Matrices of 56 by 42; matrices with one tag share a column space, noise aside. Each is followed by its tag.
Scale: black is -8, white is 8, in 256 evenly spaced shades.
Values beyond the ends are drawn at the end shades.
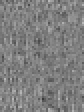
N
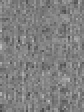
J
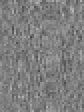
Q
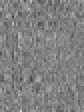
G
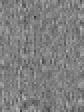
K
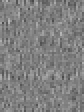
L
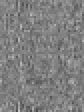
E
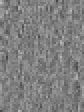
Q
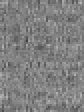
J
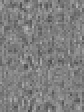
K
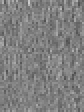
L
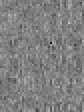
E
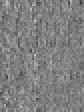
L
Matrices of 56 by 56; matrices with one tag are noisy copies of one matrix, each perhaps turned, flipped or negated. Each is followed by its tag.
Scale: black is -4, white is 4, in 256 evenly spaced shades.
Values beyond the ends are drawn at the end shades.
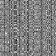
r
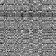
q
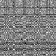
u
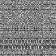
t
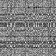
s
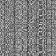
r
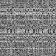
s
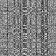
s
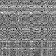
u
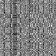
q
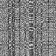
s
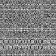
t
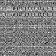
t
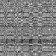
q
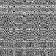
u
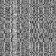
q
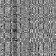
q
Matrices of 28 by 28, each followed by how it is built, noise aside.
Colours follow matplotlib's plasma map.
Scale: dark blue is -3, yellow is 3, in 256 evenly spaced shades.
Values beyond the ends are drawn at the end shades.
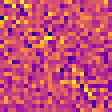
block diagonal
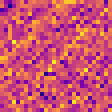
Hankel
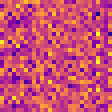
repeating rows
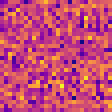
noise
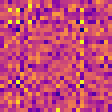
low rank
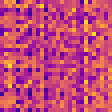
repeating rows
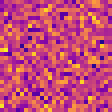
noise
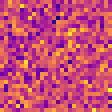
noise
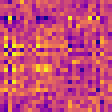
low rank
